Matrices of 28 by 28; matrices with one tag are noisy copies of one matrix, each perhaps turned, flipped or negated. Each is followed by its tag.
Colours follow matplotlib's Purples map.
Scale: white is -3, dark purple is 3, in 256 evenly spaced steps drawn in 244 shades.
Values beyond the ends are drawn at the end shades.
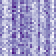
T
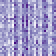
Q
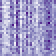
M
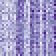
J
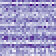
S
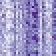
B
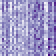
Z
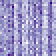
Q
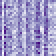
S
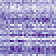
M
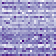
Z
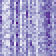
M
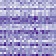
J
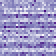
Q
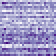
Z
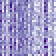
Z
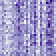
M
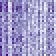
Z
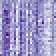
M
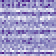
S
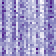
T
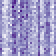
T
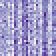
Q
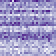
J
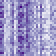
B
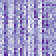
Q
